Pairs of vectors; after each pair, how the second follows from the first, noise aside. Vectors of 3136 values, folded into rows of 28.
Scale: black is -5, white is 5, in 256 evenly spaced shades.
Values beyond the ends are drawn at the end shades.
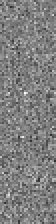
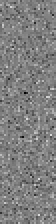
negated, partly zeroed.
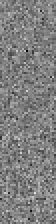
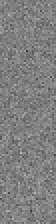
shrunk.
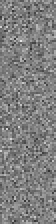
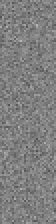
shrunk.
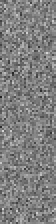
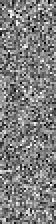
wrapped around, scaled up.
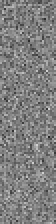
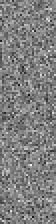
wrapped around, negated.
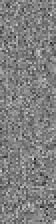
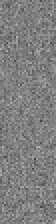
shrunk.
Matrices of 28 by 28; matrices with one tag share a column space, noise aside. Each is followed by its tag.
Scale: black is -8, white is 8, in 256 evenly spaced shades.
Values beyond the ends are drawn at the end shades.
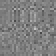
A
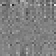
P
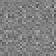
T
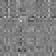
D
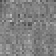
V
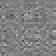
T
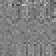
P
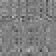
D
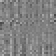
V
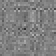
A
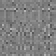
A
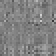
V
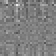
P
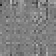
P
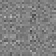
T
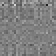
P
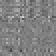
D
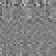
P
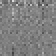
P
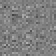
T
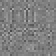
A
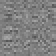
T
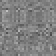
A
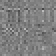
A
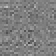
T
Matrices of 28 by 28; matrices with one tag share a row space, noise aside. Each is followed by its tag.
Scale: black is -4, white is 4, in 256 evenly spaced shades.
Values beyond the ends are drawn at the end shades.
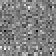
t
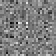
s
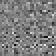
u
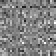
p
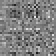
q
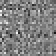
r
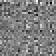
t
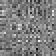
q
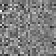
r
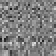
r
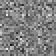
s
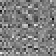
t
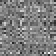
p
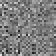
r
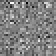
s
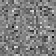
u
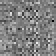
q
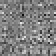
p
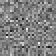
s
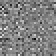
r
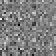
r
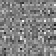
p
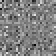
r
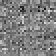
p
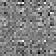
p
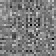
q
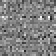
p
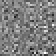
u
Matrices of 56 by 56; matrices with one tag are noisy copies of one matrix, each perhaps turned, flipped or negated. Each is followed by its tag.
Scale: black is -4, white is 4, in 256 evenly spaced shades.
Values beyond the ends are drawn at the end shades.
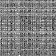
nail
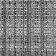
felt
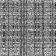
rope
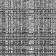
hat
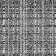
rope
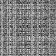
nail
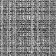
nail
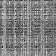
felt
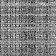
felt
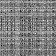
nail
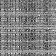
felt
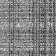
hat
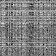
hat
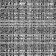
rope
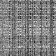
felt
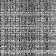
felt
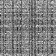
rope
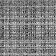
nail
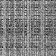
felt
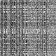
hat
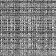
nail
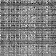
felt
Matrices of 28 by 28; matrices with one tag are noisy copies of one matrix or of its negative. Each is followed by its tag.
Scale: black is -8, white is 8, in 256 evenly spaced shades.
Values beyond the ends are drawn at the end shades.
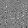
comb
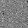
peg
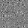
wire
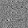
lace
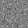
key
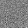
comb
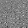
comb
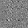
lace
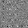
key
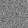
peg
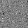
peg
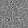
lace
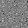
peg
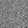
comb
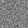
key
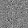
lace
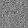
wire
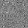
wire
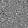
peg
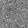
key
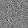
lace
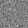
key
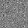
wire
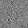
lace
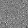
comb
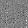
comb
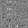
key
